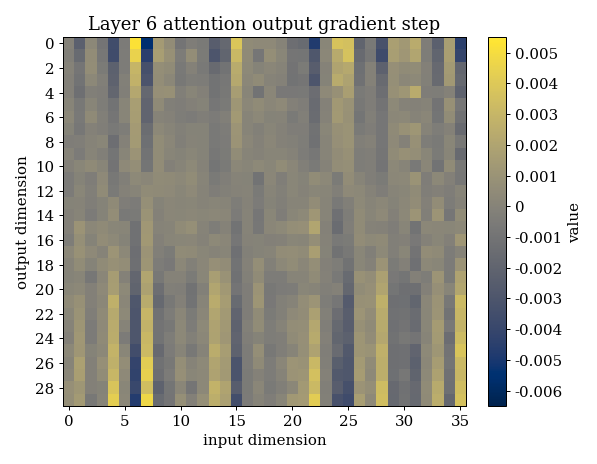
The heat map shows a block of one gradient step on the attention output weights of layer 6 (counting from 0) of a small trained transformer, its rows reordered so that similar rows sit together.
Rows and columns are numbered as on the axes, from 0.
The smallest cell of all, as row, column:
0, 7
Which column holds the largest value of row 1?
6
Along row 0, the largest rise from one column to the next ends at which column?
8
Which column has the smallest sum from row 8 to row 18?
24
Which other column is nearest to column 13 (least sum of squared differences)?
28
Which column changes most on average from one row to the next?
31
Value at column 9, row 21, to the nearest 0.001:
-0.001
